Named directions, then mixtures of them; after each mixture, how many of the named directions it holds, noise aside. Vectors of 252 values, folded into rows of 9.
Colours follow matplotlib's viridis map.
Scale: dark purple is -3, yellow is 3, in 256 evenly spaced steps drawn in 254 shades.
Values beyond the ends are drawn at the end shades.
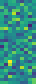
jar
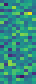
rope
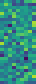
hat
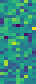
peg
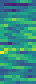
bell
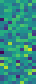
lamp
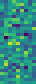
two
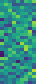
two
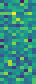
four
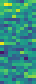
two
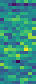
three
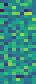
one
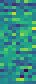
four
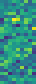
four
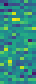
four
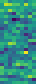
two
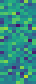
three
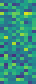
two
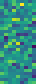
three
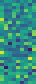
one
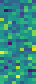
two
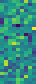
one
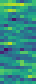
one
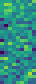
three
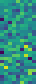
one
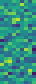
four
